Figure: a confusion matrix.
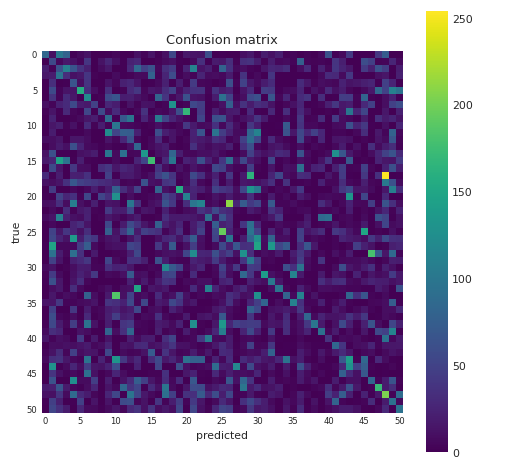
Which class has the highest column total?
29
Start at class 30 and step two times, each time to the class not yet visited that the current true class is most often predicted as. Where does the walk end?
48
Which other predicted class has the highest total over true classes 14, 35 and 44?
1
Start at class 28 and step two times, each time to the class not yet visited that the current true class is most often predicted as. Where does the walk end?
4
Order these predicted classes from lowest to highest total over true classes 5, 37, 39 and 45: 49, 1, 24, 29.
24, 29, 1, 49
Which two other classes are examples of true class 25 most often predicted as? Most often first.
45, 29
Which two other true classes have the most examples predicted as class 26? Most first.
21, 15
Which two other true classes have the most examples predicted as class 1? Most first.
27, 44
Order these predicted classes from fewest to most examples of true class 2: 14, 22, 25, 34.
22, 34, 14, 25
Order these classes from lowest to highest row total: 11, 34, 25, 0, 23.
0, 23, 34, 11, 25
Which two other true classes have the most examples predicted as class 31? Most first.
35, 5
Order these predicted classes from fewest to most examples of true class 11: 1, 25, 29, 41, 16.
41, 1, 25, 16, 29
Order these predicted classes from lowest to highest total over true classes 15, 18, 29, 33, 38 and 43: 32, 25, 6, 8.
8, 32, 25, 6
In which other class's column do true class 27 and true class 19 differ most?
32
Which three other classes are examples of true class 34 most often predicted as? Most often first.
10, 30, 36
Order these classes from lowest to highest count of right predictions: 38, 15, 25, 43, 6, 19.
38, 6, 43, 19, 15, 25
